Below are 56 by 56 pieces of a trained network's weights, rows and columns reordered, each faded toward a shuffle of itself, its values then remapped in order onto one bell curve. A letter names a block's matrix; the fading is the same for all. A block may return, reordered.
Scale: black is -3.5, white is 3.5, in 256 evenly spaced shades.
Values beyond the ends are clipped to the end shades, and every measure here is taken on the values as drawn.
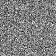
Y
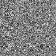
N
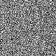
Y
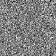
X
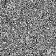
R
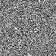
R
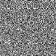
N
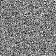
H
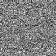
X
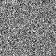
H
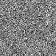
X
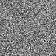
X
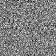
X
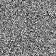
Y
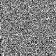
X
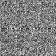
Y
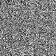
Y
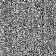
Y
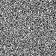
Y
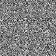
N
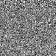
H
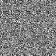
N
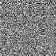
N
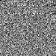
N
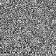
N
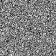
H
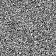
R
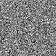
X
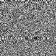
N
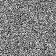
R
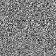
N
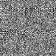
N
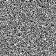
R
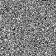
H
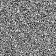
R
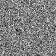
R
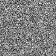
X
